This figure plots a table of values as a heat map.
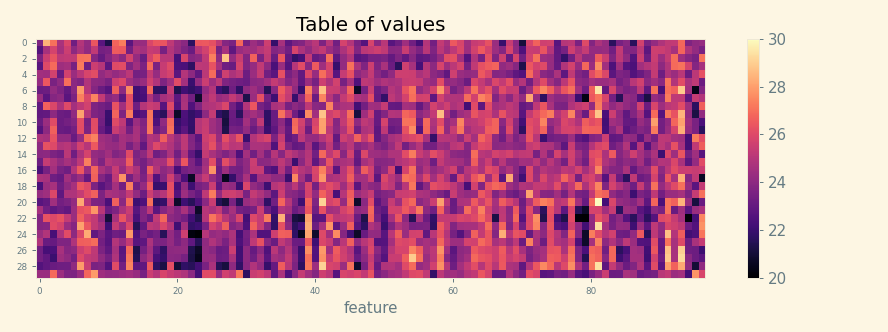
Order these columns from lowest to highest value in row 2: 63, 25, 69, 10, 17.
10, 63, 69, 17, 25
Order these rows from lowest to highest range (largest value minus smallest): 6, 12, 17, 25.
12, 25, 17, 6
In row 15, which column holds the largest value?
7
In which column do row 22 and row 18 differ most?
78
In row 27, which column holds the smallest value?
23
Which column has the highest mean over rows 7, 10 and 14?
41
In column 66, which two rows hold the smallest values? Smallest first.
22, 29
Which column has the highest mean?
81
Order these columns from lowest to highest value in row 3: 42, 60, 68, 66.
68, 60, 42, 66
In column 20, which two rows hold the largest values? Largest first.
5, 29
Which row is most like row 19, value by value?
4
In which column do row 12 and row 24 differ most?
46
